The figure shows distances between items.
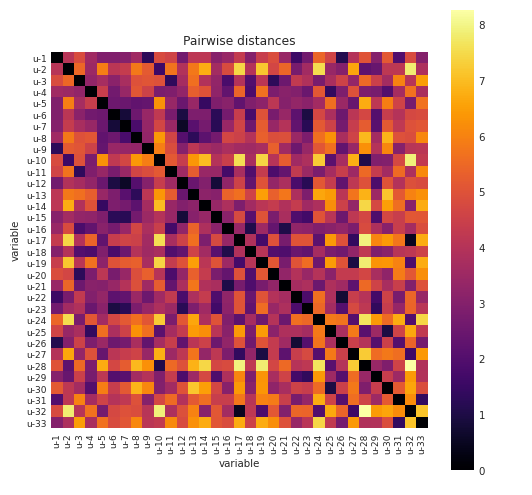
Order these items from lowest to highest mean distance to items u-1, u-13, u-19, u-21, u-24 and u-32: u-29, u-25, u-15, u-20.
u-15, u-20, u-29, u-25
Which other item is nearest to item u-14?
u-5
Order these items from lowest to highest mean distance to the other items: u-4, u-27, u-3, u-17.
u-4, u-3, u-27, u-17
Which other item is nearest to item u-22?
u-26
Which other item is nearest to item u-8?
u-13
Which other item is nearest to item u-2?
u-10
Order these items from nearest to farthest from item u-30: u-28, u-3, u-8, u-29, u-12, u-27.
u-28, u-3, u-29, u-12, u-27, u-8
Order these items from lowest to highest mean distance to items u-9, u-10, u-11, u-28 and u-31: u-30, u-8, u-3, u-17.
u-30, u-3, u-8, u-17
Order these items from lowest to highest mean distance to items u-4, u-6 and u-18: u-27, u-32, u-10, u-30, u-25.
u-25, u-30, u-10, u-27, u-32
